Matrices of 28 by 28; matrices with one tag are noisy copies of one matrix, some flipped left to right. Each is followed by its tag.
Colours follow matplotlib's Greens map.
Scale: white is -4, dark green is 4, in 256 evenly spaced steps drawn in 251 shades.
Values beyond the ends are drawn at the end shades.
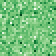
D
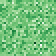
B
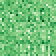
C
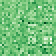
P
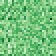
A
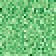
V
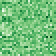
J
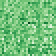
P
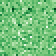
V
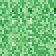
V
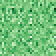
V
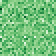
V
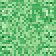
J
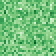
D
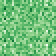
A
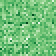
P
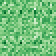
D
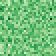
A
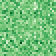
D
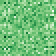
J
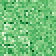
P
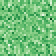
A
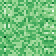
J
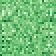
J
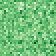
D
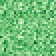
D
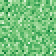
A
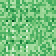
C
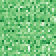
C
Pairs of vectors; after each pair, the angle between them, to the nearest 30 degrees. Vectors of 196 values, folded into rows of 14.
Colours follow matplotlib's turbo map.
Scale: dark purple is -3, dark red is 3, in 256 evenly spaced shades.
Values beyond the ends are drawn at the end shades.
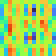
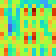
150 degrees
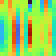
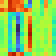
60 degrees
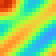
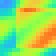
150 degrees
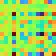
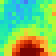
90 degrees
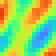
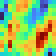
150 degrees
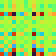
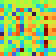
60 degrees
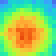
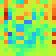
120 degrees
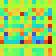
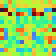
60 degrees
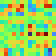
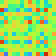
120 degrees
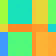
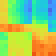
60 degrees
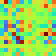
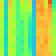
90 degrees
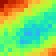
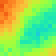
30 degrees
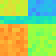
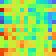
60 degrees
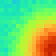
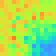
150 degrees
